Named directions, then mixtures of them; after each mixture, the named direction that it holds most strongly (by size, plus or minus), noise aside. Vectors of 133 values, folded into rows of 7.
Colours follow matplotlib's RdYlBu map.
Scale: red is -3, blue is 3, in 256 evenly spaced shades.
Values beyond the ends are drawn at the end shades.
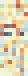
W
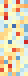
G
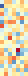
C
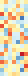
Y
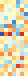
W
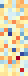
Y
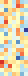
Y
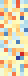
Y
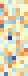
C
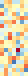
C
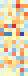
W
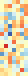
Y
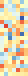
C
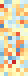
C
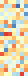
W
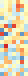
W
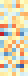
W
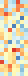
G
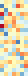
W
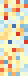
G
